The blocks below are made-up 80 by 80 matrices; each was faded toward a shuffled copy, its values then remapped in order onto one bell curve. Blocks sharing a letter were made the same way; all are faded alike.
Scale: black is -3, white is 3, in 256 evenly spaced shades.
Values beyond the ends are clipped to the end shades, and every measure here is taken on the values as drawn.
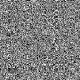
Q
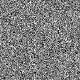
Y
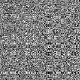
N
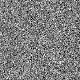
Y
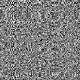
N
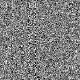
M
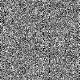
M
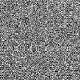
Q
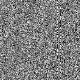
M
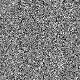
Y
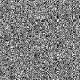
Q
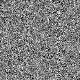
Y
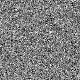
Y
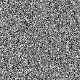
Y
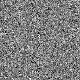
Y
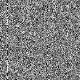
M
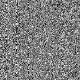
M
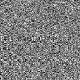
Q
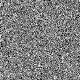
Y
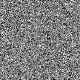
Y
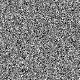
Y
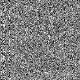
M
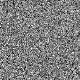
Y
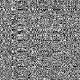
N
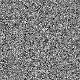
Y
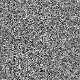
Y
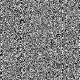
M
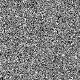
Y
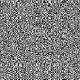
N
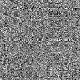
Q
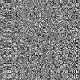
N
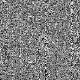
M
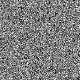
M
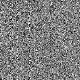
M
